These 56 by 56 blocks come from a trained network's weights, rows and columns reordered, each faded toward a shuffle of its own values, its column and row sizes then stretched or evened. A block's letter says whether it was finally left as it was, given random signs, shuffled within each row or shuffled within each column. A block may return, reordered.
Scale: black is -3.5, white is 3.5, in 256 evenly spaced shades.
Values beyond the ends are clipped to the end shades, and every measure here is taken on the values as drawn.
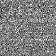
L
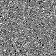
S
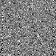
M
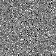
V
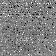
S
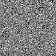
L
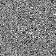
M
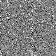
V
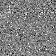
S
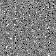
V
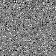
S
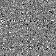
M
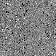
V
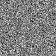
S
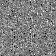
V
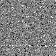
M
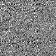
M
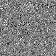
S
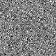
M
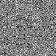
L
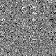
L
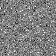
S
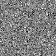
S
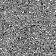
S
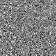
M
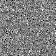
M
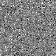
M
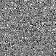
S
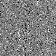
V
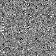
M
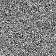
S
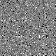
M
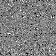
S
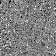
V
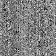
V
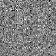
L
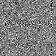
M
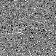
S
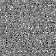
L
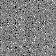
V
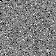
V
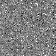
V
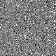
V
